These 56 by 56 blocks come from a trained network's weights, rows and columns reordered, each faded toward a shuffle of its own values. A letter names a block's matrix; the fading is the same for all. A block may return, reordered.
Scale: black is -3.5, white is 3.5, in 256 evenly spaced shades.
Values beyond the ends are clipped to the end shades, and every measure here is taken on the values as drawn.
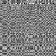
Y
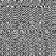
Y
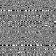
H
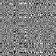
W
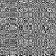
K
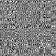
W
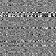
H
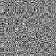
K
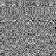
K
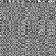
Y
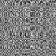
Y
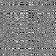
H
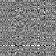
W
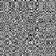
K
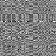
Y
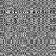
Y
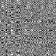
W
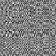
Y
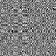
K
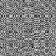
K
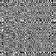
W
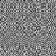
K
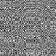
K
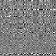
H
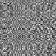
K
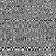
H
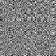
K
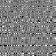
H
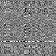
W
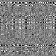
H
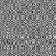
K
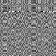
Y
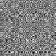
K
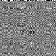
W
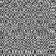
Y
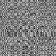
Y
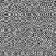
Y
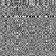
W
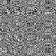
K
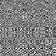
W
